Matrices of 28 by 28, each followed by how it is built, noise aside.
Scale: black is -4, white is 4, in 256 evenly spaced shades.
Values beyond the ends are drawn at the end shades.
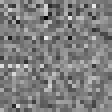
low rank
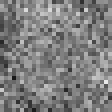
smooth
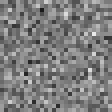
noise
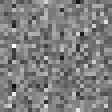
uneven columns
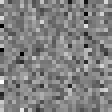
uneven columns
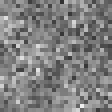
smooth
